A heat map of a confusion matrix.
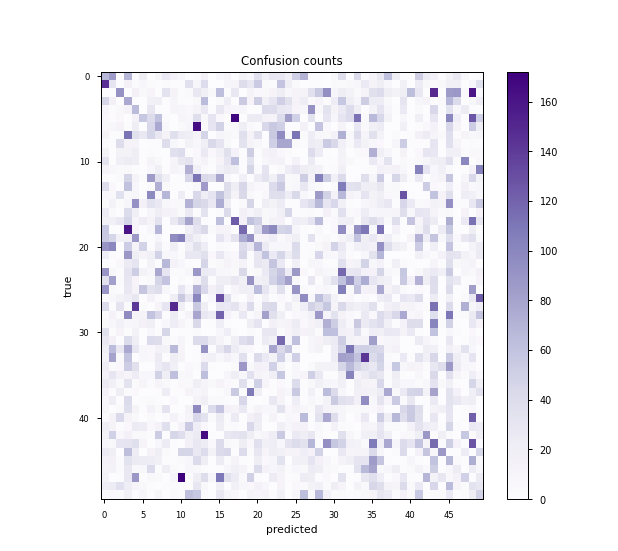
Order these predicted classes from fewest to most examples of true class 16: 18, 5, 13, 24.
5, 18, 13, 24
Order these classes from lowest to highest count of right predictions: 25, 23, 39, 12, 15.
39, 23, 15, 25, 12
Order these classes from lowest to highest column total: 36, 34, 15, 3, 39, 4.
39, 4, 34, 15, 36, 3
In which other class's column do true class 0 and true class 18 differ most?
34
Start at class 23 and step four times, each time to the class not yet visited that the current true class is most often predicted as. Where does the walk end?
13
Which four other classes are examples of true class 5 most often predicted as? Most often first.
17, 48, 33, 45
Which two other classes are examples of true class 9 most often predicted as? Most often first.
35, 19
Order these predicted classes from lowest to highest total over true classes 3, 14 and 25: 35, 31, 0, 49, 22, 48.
49, 35, 22, 48, 0, 31
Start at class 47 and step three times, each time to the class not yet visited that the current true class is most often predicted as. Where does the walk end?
48
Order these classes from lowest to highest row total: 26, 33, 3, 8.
8, 3, 26, 33
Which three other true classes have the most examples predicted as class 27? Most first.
4, 43, 35
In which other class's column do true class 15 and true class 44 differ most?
45
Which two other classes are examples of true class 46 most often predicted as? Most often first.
35, 34
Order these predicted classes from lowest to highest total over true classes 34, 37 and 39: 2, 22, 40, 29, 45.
2, 22, 29, 40, 45
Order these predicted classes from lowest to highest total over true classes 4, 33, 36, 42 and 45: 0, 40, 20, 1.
40, 0, 20, 1
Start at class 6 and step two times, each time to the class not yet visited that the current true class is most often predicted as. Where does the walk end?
28
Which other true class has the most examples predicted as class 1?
20
